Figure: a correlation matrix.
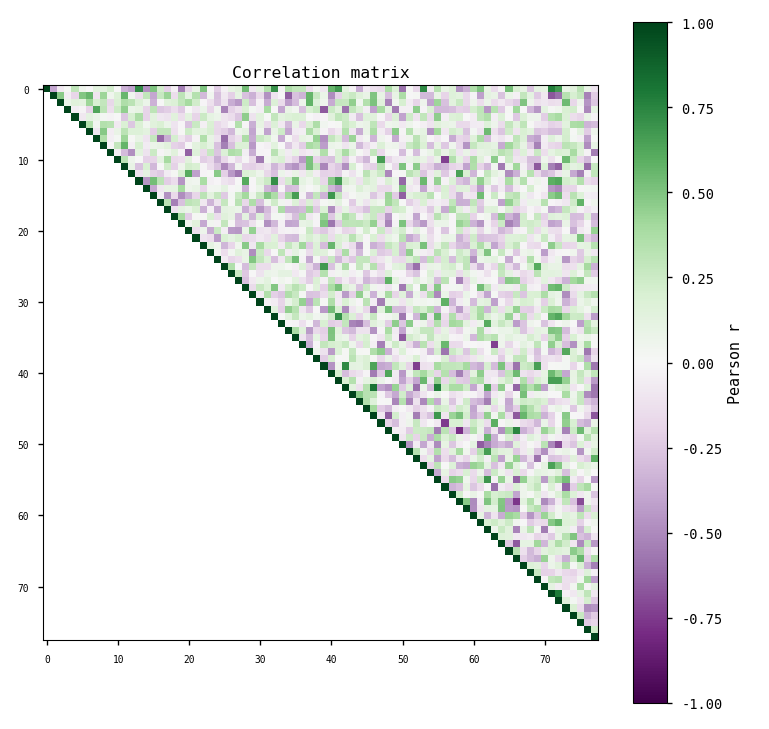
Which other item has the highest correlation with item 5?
1
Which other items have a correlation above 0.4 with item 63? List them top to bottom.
10, 47, 74
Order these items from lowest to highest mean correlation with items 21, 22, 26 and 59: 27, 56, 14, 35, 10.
10, 35, 14, 27, 56
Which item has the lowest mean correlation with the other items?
50
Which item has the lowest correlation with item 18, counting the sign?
16
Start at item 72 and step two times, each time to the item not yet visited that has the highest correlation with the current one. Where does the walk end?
0
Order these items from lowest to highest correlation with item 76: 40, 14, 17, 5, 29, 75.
5, 75, 17, 14, 40, 29
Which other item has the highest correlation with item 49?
62
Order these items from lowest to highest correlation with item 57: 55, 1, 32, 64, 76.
76, 1, 64, 32, 55
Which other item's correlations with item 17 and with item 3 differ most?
7
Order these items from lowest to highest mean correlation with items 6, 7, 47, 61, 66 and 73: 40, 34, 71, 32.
34, 71, 40, 32
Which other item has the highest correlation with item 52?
77
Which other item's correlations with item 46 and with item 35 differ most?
40
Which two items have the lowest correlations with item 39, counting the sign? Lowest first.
52, 3
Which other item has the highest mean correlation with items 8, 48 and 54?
66
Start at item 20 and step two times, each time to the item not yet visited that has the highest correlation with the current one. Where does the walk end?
58
